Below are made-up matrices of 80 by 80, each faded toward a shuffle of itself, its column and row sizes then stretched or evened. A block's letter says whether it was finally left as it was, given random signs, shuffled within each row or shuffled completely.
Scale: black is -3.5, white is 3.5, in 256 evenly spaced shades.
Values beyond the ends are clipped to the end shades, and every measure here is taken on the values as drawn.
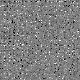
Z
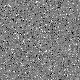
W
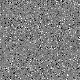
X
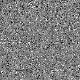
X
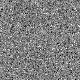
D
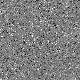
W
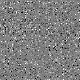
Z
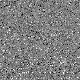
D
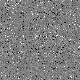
X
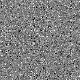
X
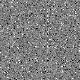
X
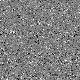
D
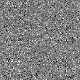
Z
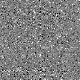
Z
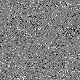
D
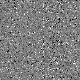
X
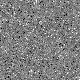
W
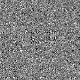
Z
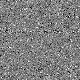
D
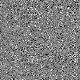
Z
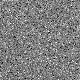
W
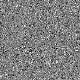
X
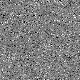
D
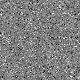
D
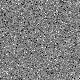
W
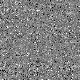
X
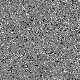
D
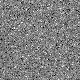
W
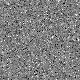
W
